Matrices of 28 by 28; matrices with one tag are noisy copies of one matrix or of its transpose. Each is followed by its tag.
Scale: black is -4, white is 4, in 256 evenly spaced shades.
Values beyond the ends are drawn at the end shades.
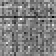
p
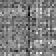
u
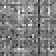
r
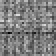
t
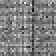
t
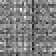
t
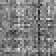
r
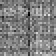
u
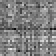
u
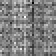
t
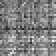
u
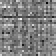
p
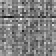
p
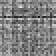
p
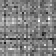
r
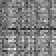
u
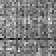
r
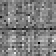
u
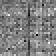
u
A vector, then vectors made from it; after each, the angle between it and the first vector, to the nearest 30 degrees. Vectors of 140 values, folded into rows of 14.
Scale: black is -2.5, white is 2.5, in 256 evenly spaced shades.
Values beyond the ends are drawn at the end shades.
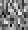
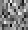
30 degrees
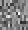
60 degrees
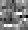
90 degrees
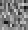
150 degrees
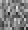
60 degrees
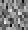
30 degrees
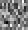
150 degrees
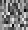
150 degrees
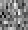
30 degrees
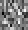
30 degrees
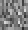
30 degrees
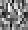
30 degrees
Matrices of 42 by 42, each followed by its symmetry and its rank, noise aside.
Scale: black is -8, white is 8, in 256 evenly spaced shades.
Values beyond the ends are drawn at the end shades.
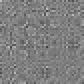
symmetric, rank six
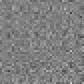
no symmetry, rank four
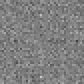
antisymmetric, rank six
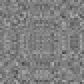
antisymmetric, rank four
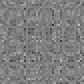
no symmetry, rank five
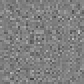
antisymmetric, rank six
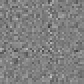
antisymmetric, rank six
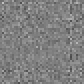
no symmetry, rank five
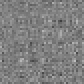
antisymmetric, rank four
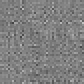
no symmetry, rank six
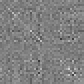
symmetric, rank four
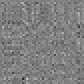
no symmetry, rank five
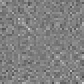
symmetric, rank four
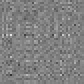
no symmetry, rank four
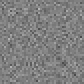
symmetric, rank five
